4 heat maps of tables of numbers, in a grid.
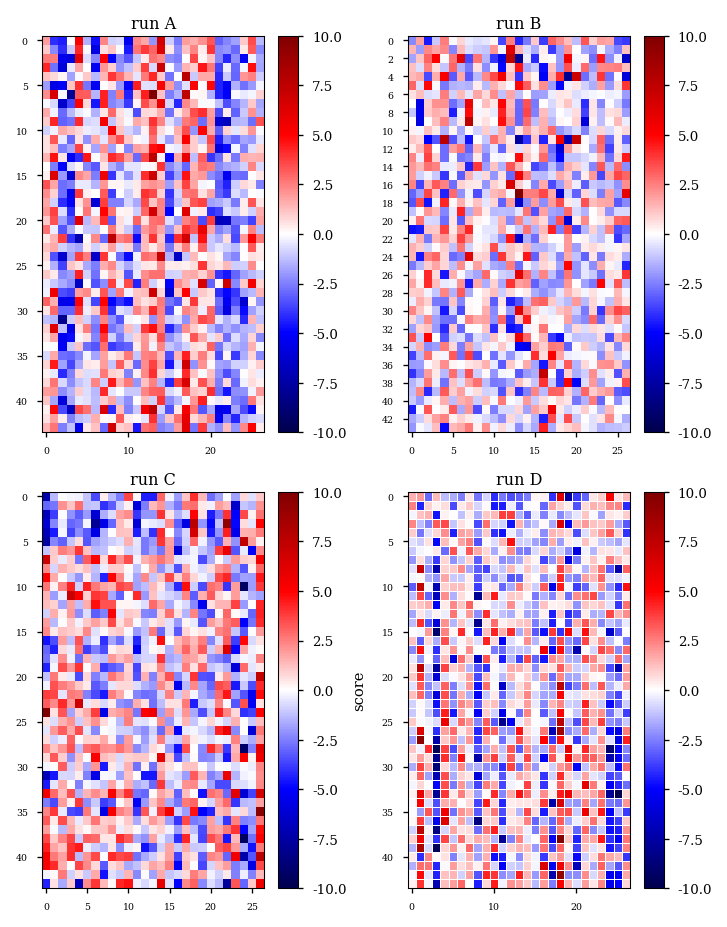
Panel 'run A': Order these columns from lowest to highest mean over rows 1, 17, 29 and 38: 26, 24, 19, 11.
24, 26, 11, 19
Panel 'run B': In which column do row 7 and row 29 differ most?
1
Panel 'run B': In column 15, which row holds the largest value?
35
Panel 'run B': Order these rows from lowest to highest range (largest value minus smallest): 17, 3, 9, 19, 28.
28, 19, 3, 9, 17
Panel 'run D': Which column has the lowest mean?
3
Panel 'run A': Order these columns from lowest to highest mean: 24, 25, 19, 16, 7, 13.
24, 16, 25, 19, 7, 13
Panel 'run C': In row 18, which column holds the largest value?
14
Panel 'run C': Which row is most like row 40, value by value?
33
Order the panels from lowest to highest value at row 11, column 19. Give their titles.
run B, run D, run A, run C
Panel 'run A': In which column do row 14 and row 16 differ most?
17
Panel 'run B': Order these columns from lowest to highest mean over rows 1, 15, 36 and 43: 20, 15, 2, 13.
15, 20, 2, 13
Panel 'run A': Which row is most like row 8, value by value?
21
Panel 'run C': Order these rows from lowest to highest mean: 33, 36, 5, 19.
5, 19, 36, 33
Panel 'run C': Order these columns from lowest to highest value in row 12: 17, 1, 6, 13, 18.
18, 17, 1, 13, 6
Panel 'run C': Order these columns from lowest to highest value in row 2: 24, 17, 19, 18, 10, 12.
12, 17, 19, 10, 24, 18
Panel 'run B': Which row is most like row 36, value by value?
42
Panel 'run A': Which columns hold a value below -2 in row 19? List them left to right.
3, 15, 20, 21
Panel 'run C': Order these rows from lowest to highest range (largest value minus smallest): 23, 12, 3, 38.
12, 23, 38, 3
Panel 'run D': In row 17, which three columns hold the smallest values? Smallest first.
20, 17, 3
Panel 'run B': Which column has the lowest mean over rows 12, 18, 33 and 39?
11
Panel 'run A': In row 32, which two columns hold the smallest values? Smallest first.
3, 15
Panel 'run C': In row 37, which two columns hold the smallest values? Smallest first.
24, 19
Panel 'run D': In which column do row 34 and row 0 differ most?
24
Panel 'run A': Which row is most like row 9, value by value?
20
